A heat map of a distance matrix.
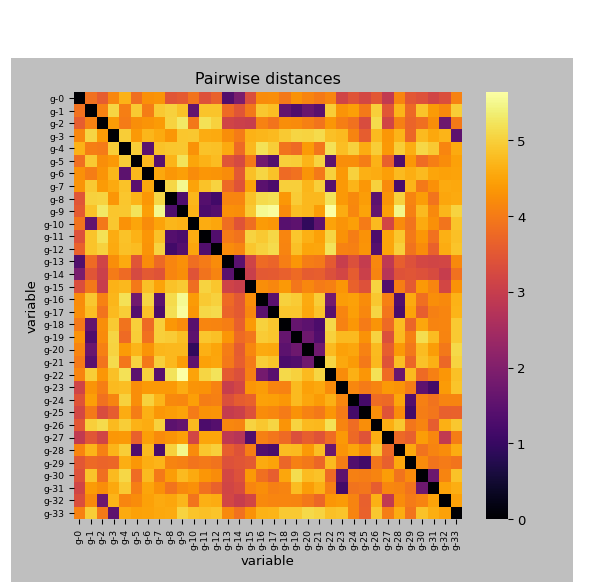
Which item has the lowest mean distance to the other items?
g-14
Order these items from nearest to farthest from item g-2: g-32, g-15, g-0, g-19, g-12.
g-32, g-15, g-0, g-19, g-12
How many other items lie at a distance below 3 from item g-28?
5
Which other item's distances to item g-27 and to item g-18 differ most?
g-15
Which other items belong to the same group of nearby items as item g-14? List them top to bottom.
g-0, g-13
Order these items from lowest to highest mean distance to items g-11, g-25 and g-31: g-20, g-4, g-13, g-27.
g-13, g-27, g-20, g-4
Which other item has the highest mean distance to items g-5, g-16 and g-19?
g-9
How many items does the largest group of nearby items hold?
6
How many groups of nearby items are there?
10
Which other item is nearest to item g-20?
g-10
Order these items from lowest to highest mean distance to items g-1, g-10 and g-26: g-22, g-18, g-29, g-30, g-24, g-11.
g-18, g-11, g-29, g-24, g-30, g-22
